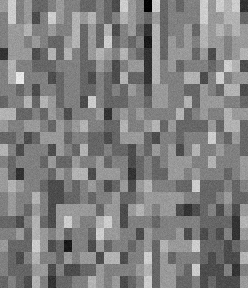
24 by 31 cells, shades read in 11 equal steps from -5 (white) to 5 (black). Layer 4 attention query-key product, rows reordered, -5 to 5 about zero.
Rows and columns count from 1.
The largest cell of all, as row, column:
1, 19
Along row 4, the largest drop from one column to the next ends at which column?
20
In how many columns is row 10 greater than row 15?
11
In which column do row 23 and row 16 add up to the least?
25
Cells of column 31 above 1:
3
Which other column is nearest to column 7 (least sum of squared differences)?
26
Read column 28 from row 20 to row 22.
2 1 1
